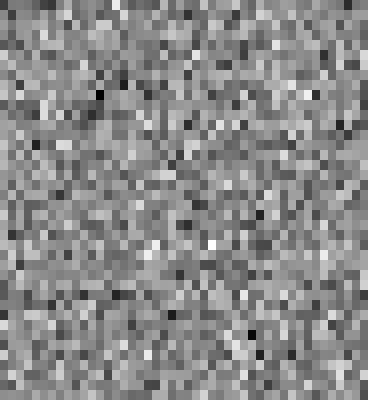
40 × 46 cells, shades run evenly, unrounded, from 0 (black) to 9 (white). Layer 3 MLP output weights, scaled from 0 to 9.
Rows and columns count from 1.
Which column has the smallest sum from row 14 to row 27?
33
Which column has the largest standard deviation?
31
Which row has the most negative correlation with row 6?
4
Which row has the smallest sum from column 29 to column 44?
15
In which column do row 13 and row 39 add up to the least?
24
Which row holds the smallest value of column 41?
6
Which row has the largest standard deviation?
10
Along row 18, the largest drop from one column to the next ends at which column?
23
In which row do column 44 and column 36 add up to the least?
14
